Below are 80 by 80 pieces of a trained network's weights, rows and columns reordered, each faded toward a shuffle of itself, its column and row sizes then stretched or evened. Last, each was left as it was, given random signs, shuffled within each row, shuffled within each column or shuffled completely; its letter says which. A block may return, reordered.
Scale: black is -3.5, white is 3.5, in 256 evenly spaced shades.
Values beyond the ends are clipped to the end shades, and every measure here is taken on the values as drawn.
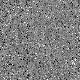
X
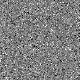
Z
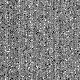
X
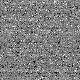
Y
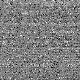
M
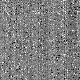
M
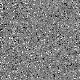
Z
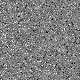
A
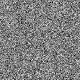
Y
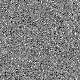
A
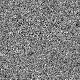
Y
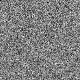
Y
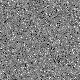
A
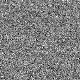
Y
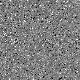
Z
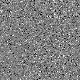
Z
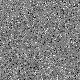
A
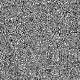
M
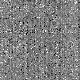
M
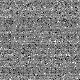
M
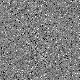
X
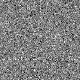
Z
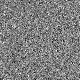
Y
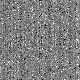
X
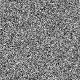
X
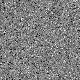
A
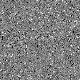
Z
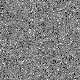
X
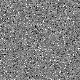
Z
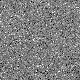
A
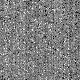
X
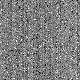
X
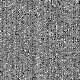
X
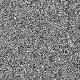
X
